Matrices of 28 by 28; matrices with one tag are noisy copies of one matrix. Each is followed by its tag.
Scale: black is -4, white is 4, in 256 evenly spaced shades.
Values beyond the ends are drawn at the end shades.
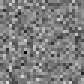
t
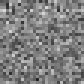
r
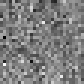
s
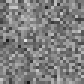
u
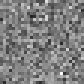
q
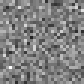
t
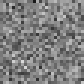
r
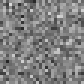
r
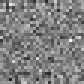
r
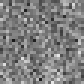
s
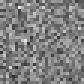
t
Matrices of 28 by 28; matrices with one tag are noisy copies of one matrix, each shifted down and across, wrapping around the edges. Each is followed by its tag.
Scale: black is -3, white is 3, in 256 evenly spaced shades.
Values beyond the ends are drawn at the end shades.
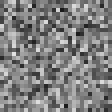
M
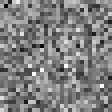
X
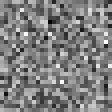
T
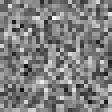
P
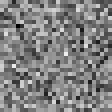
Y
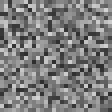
Y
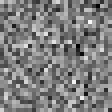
P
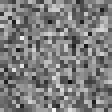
X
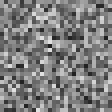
P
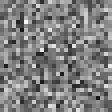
X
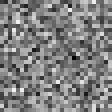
Y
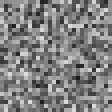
P
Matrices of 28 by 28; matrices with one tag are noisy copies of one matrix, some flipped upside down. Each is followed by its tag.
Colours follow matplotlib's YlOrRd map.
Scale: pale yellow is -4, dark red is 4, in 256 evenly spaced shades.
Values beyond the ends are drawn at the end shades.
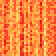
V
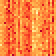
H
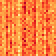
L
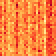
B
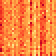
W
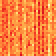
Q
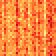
B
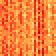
Q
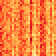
W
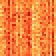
H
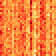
W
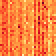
Q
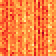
Q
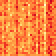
B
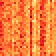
W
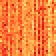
Q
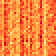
V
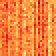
Q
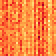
Q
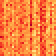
W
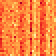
W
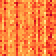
B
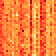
W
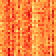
H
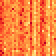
W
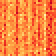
B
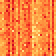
H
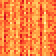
V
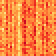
L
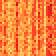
B
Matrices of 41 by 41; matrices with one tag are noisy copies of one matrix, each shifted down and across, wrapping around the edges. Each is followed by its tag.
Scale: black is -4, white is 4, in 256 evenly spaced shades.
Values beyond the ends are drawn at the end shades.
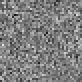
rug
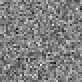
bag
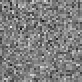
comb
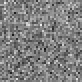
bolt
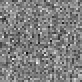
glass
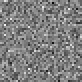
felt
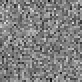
rug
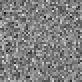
felt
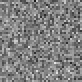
comb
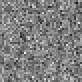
comb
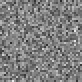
felt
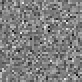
felt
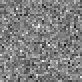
bag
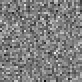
rug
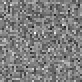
glass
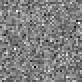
bolt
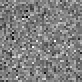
bag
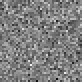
bag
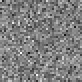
bolt
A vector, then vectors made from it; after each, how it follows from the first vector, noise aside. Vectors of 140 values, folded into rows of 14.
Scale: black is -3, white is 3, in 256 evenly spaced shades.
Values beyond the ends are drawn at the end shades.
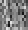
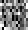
wrapped around, scaled up.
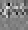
wrapped around, partly zeroed.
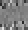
wrapped around, partly zeroed.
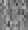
shrunk.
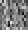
copied.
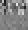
negated, partly zeroed.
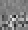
wrapped around, partly zeroed.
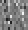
negated, partly zeroed.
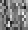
negated.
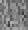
shrunk.
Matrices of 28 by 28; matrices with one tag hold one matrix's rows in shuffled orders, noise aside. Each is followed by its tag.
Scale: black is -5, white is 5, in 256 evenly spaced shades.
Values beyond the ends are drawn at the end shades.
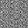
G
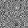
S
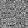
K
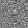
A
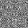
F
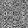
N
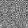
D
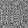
G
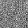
D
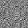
S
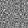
S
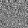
F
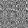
D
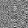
A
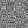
K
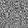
S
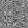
N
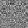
K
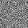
F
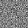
D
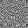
D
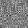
F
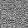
K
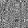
S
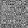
K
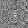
A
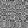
K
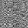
N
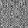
G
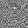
A
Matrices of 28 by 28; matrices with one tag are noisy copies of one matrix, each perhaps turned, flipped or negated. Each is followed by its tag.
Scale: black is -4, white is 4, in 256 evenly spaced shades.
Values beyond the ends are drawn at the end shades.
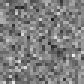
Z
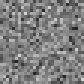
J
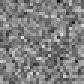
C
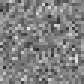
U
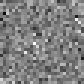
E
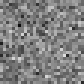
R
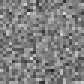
R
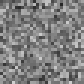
Z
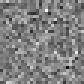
R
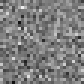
R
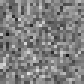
C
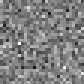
R
